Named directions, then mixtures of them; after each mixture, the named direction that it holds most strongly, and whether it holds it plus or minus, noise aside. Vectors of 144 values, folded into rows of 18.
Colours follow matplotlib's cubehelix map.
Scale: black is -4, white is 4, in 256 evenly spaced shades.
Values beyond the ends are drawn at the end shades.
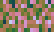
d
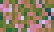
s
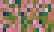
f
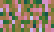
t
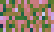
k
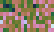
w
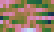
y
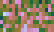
f, minus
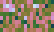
w, minus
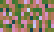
t, minus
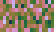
d, minus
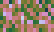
f, minus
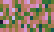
t, minus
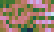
y, minus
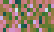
f, plus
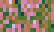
f, plus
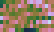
y, minus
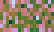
d, minus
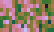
t, minus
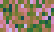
s, minus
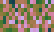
d, plus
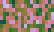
d, plus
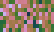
f, minus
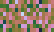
f, minus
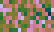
s, plus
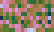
y, plus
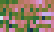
y, minus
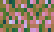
d, plus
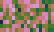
t, minus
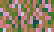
f, minus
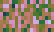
d, plus
